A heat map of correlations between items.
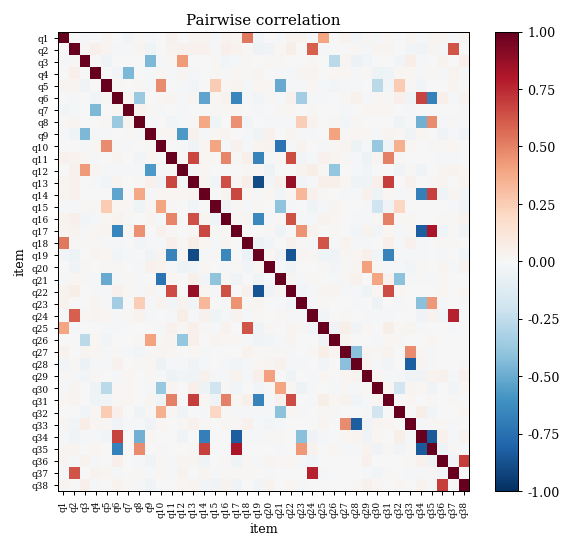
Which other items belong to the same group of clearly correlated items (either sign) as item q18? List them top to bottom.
q1, q25
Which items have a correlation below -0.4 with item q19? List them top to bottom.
q11, q13, q16, q22, q31
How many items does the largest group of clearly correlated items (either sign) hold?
7
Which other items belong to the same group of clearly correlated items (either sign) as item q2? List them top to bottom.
q24, q37
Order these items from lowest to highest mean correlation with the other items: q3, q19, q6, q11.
q19, q6, q3, q11
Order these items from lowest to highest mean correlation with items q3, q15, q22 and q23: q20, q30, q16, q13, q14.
q30, q20, q14, q16, q13
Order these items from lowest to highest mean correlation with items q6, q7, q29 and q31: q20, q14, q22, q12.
q14, q12, q20, q22
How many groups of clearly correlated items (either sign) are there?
10
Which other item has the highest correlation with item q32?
q10
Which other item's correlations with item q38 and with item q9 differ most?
q36
